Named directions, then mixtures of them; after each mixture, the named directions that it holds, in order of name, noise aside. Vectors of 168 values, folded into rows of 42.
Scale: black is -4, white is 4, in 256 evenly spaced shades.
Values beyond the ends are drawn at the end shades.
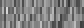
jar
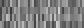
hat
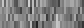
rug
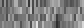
rug.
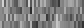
rug.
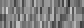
jar.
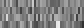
hat, rug.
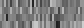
hat, rug.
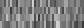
hat, rug.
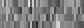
rug.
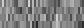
rug.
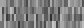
hat, jar.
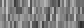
jar, rug.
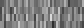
hat, jar.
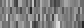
hat, rug.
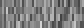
jar.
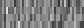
jar.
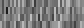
hat, jar.
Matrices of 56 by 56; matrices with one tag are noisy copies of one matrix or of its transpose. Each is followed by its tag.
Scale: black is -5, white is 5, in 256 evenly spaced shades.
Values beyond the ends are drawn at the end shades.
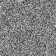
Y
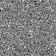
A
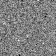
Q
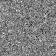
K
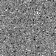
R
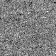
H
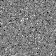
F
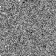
Y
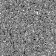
R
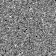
K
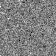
Y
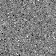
Q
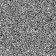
A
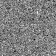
R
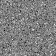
F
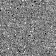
A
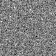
K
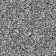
F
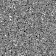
K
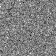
Y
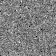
K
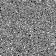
A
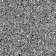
Q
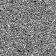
A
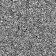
K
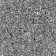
R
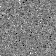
Y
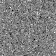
R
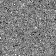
Q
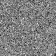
F
